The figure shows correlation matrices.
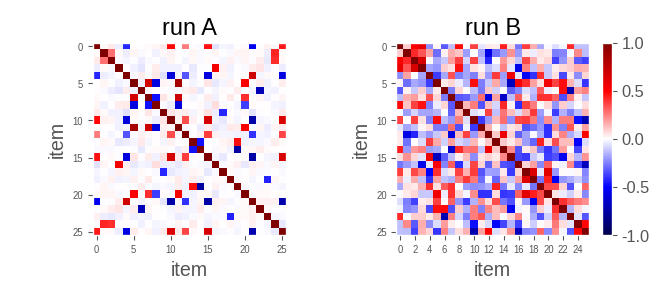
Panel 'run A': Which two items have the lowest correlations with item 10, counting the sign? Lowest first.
21, 4
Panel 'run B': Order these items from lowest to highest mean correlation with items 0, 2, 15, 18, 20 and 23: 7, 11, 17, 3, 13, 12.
12, 11, 13, 7, 3, 17
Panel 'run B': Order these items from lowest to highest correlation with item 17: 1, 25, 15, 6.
15, 25, 6, 1
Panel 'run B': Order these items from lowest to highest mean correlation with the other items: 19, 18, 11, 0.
11, 18, 19, 0
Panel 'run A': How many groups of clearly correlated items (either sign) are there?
8
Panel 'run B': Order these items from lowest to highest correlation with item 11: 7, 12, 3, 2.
2, 3, 12, 7
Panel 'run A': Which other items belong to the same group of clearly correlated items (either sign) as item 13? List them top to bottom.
14, 19
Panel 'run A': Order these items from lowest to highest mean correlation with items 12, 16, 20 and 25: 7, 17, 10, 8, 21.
21, 8, 17, 7, 10
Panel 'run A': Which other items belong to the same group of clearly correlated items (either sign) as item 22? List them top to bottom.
6
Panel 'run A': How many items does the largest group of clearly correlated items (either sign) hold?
7
